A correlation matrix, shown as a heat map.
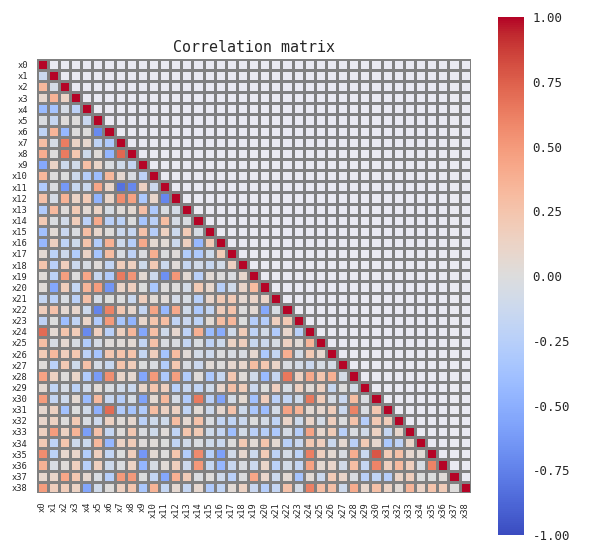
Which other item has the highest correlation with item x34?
x5
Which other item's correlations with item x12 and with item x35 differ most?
x30
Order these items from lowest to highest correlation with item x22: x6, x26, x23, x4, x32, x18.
x4, x18, x32, x23, x26, x6
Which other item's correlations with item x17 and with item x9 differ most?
x28
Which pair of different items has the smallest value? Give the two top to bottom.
x7, x11
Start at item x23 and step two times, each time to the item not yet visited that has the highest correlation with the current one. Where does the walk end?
x31
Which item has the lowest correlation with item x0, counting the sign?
x9
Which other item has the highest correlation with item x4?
x19
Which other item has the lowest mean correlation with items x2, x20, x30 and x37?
x6
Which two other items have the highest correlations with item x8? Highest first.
x7, x2
